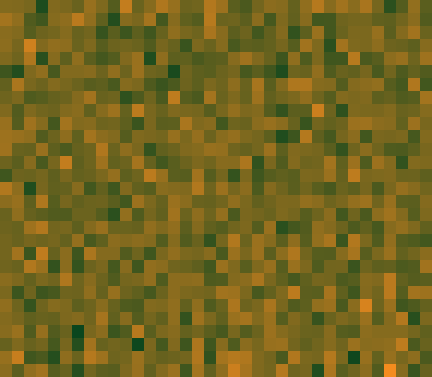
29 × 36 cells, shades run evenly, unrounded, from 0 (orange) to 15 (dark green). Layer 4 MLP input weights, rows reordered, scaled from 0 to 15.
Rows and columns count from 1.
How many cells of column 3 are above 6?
24
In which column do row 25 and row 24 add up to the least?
31
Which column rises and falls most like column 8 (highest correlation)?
29
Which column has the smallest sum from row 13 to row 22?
33
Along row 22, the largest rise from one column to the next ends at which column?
34
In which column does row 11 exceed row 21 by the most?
25
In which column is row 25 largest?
35
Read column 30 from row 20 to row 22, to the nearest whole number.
5 12 10
